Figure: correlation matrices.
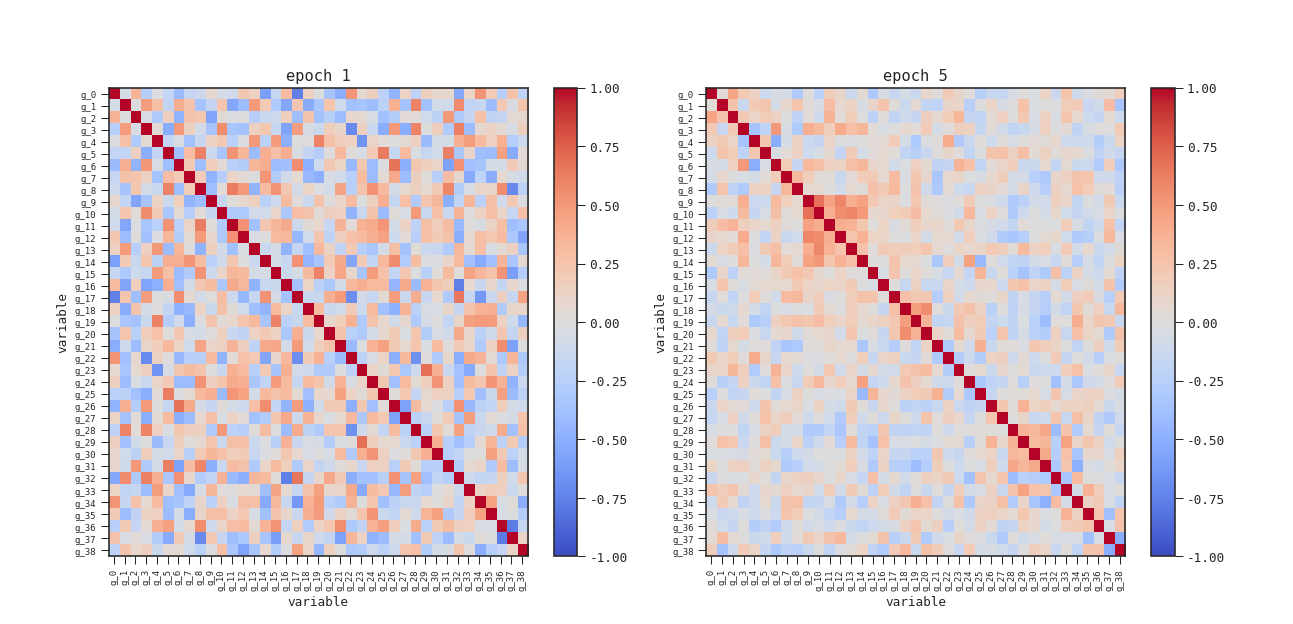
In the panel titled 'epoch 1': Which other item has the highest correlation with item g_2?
g_31
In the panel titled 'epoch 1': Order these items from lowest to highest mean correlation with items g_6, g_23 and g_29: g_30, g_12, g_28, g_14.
g_28, g_12, g_14, g_30
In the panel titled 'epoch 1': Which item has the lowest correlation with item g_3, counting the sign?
g_22
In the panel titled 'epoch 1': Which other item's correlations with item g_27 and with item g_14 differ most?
g_26
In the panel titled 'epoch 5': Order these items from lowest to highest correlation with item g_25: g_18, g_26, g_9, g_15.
g_26, g_9, g_18, g_15
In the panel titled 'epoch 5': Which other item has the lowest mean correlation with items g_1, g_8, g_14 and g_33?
g_21
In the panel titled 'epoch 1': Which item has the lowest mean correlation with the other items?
g_37
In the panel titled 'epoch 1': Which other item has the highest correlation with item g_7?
g_14
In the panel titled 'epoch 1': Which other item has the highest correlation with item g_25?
g_5
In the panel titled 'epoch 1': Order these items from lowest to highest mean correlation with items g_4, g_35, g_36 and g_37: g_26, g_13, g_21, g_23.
g_23, g_26, g_21, g_13
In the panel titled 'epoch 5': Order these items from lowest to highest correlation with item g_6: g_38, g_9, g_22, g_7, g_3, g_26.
g_38, g_22, g_26, g_7, g_9, g_3
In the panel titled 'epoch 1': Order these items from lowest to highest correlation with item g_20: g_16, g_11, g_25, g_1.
g_16, g_11, g_25, g_1
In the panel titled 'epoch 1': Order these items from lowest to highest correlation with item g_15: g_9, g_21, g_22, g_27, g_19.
g_9, g_22, g_27, g_21, g_19
